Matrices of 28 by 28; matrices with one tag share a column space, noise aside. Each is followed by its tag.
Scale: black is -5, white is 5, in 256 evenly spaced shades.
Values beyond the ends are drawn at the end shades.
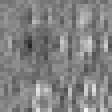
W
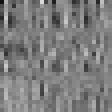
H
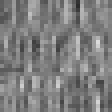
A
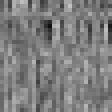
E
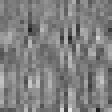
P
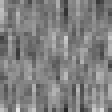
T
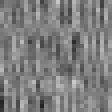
A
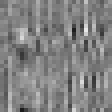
P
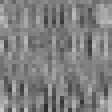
W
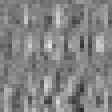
W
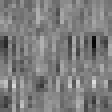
A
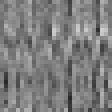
P
